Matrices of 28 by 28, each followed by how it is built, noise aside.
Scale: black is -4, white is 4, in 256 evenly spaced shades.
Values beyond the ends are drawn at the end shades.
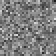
noise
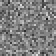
noise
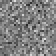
Hankel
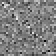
banded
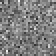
noise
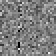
uneven columns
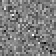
banded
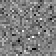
sparse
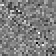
banded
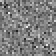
banded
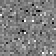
sparse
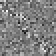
banded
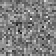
noise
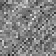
Hankel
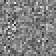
uneven columns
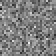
noise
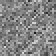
Hankel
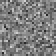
noise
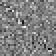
banded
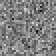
noise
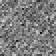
Hankel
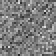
Hankel
